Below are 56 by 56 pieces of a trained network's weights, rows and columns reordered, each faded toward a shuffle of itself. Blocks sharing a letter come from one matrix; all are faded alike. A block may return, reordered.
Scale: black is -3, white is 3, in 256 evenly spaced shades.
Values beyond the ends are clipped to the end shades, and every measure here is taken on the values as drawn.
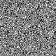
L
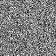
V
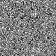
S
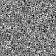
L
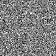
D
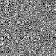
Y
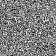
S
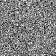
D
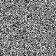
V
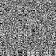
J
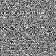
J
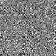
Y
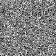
V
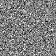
V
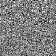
L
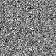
D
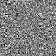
Y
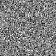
L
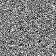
S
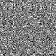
D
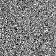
V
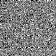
L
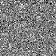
S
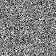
V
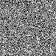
V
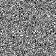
S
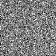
D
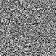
J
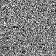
D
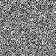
L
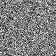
V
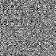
Y
